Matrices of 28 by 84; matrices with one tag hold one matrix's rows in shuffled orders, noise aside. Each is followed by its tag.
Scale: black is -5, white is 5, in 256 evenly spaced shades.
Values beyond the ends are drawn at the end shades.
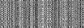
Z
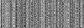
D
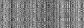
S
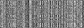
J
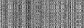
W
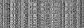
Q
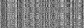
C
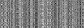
Z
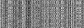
W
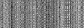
S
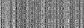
D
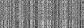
Z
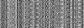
C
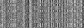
J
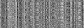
C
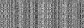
Z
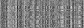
C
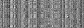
Q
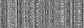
C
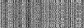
W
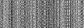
S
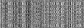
W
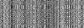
S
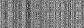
W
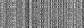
J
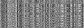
C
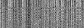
W
